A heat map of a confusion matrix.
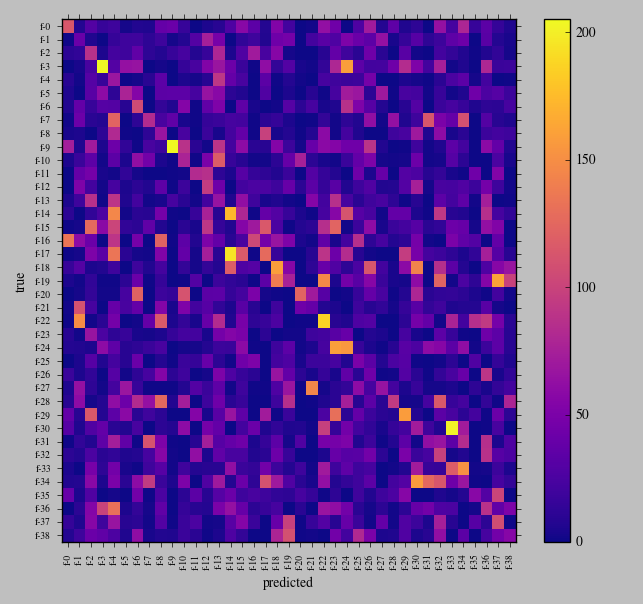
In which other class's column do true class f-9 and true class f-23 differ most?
f-26
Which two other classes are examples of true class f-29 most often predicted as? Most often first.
f-23, f-2
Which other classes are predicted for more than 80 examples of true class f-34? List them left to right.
f-7, f-17, f-30, f-31, f-32
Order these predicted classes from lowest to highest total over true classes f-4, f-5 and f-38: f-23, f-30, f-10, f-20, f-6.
f-20, f-30, f-10, f-23, f-6
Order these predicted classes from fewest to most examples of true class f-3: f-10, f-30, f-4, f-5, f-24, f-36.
f-10, f-4, f-30, f-5, f-36, f-24
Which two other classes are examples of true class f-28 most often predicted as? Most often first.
f-8, f-32
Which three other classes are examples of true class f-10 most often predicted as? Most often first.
f-13, f-20, f-6
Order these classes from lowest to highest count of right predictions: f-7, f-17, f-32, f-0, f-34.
f-34, f-7, f-32, f-0, f-17
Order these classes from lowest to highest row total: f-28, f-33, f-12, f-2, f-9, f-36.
f-2, f-12, f-33, f-36, f-28, f-9
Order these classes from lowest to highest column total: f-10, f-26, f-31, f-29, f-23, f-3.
f-31, f-3, f-10, f-29, f-26, f-23
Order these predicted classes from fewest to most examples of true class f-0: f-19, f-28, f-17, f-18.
f-17, f-19, f-28, f-18
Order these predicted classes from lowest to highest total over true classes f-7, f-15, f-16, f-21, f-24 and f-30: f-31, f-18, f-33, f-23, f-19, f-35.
f-35, f-19, f-18, f-31, f-23, f-33
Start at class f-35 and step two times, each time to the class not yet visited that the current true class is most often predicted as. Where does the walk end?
f-19
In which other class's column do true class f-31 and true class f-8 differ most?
f-7
